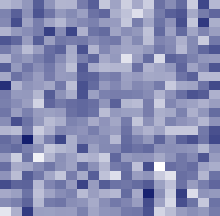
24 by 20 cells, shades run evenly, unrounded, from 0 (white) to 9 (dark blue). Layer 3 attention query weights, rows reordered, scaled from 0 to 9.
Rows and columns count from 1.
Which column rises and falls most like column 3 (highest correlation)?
12
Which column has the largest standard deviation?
14
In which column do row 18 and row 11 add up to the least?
4
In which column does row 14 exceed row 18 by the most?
2
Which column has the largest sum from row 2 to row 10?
8
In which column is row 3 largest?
19
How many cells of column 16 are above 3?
17
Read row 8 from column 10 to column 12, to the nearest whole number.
3 3 3
